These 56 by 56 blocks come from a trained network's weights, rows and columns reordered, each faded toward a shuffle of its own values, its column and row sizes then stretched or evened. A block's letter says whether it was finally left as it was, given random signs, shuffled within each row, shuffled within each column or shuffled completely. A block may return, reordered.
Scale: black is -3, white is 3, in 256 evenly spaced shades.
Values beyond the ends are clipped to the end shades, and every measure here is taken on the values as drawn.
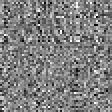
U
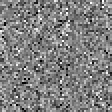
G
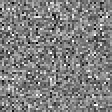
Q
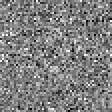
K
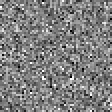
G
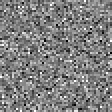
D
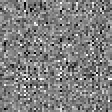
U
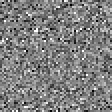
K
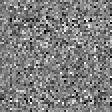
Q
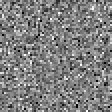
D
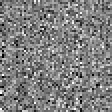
G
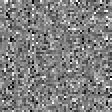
G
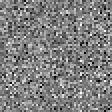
Q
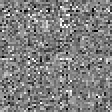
Q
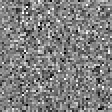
G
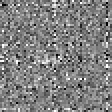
Q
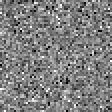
D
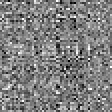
U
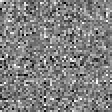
Q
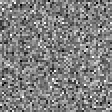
D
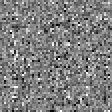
Q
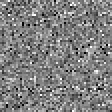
K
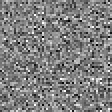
U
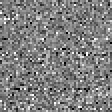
K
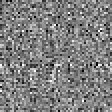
U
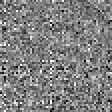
Q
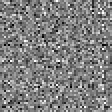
Q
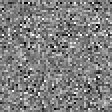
Q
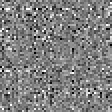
U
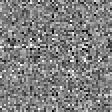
Q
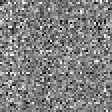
Q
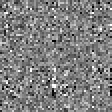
Q
